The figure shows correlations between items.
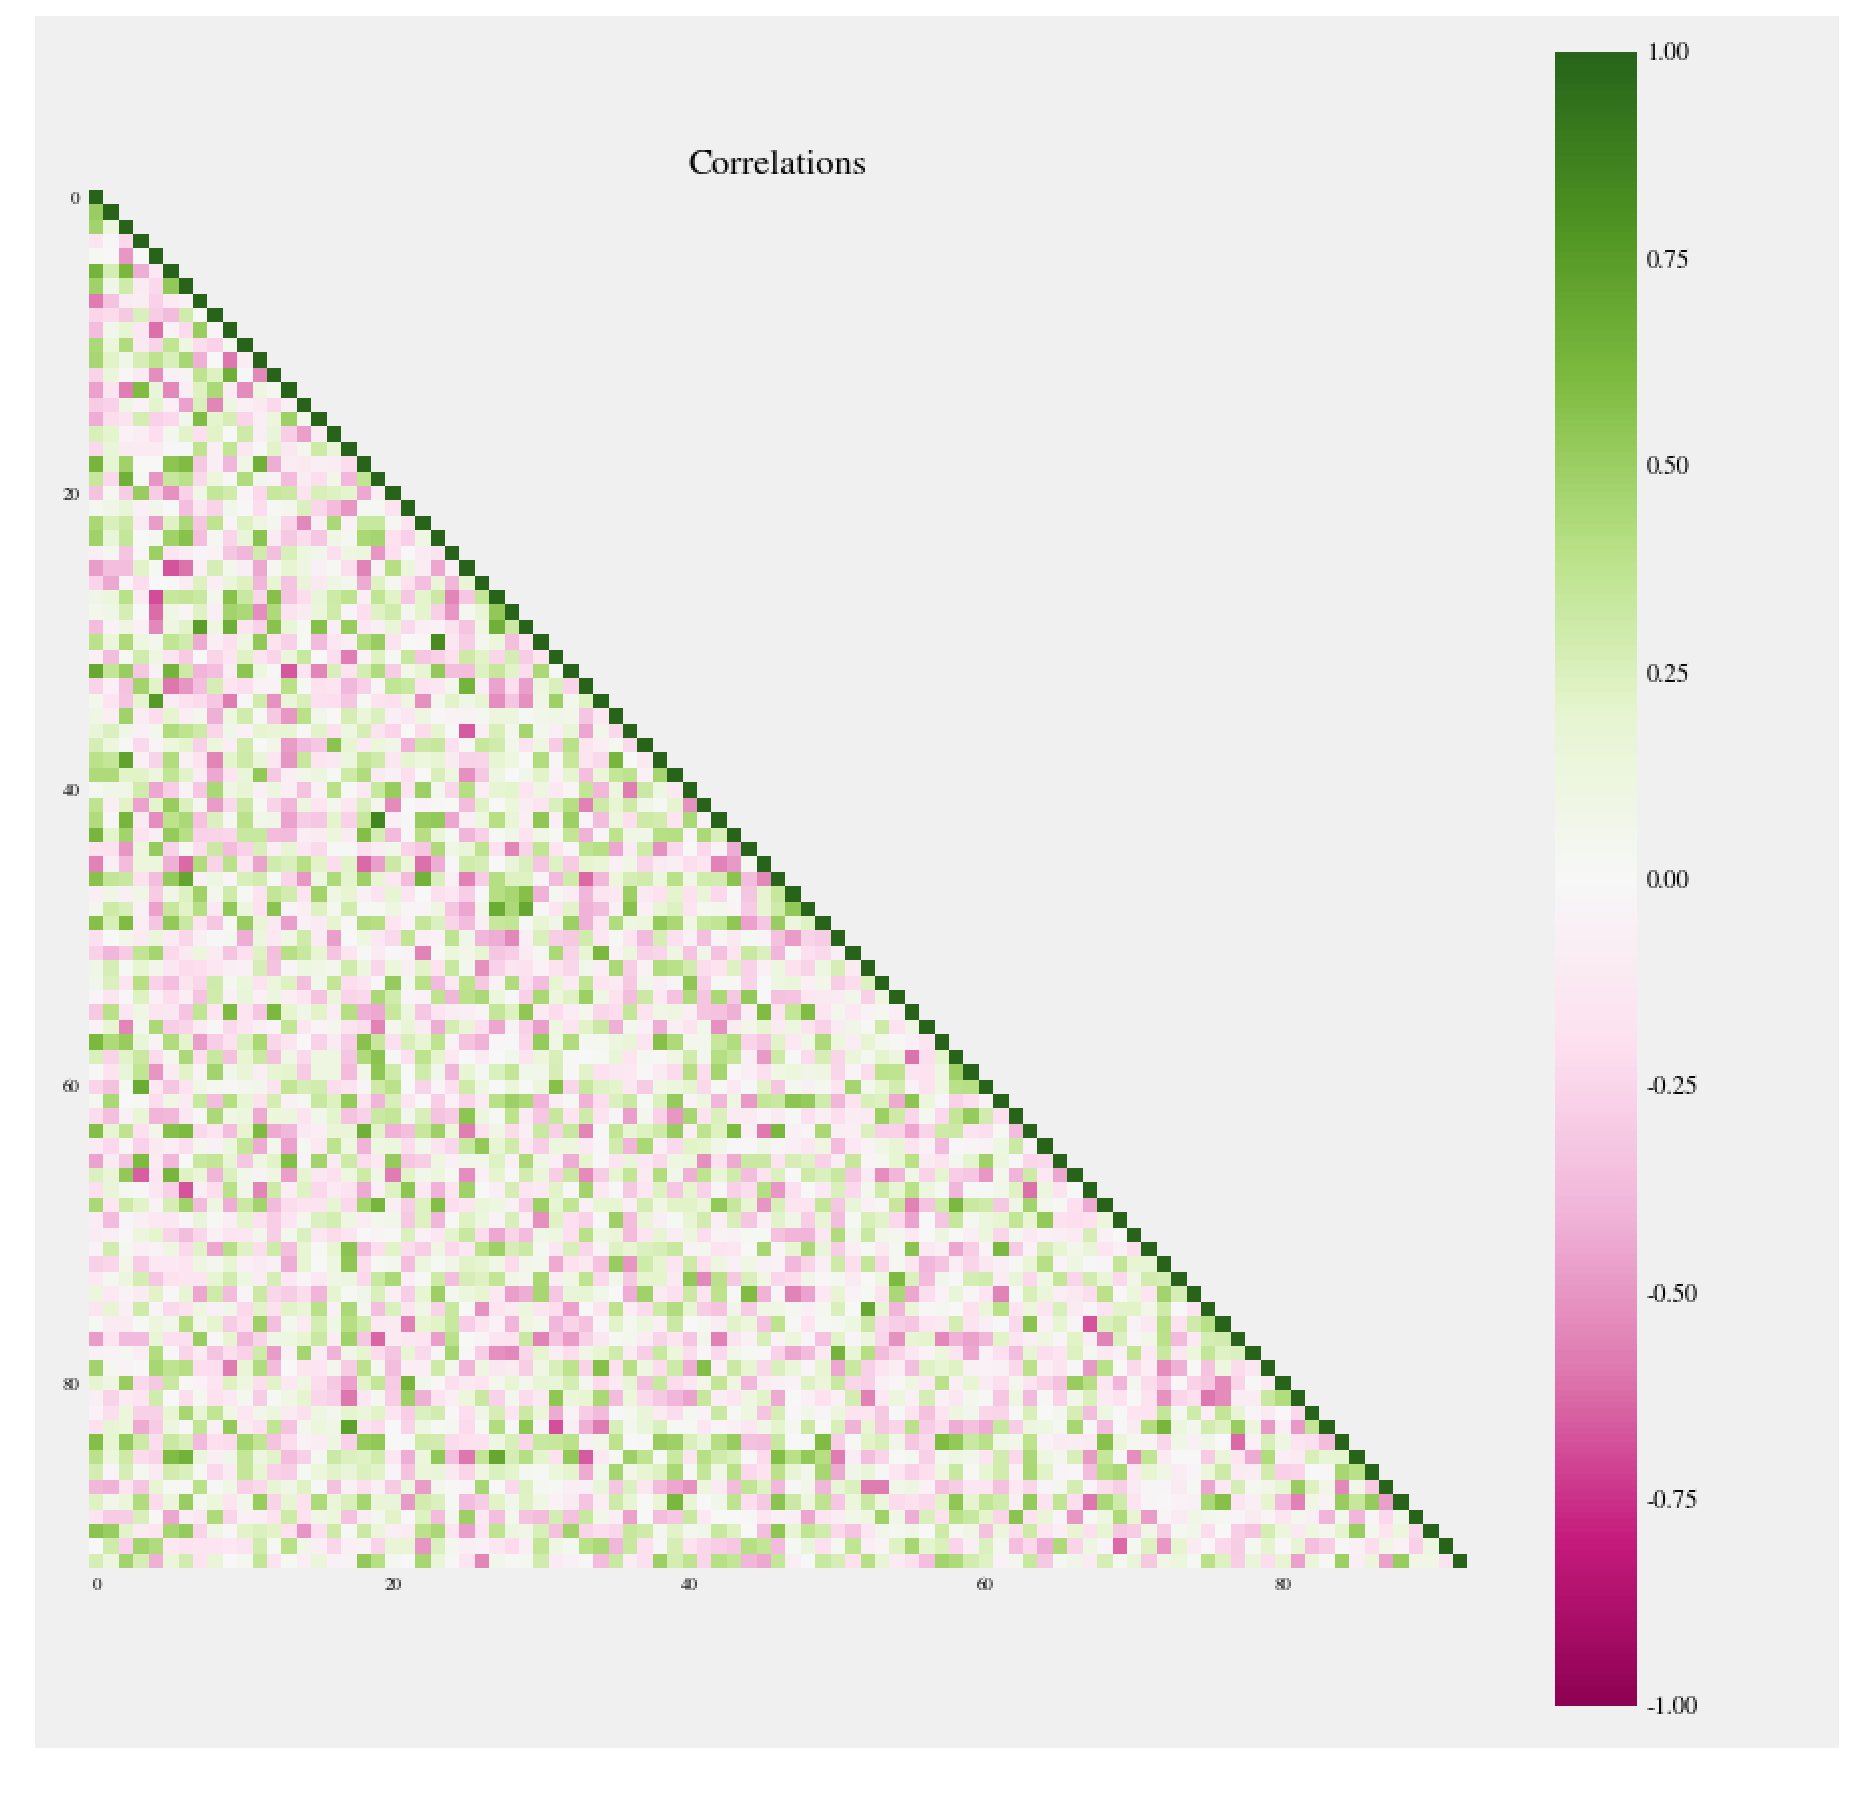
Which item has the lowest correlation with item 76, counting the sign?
67
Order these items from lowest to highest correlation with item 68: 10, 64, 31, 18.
64, 31, 10, 18
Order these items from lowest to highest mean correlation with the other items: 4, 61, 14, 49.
4, 14, 61, 49
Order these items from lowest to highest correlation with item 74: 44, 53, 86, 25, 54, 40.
53, 86, 25, 40, 54, 44
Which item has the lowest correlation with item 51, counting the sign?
22
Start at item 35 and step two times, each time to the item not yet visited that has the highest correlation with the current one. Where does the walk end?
2
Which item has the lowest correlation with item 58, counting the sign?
55
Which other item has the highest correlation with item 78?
50
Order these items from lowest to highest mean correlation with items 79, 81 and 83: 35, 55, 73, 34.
73, 35, 55, 34
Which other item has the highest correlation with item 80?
21
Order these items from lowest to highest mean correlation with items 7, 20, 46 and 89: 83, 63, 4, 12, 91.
4, 91, 63, 83, 12
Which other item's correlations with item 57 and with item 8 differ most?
38
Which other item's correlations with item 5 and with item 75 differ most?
32
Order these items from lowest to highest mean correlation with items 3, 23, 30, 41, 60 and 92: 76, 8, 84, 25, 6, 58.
25, 8, 76, 6, 58, 84
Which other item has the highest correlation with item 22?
46
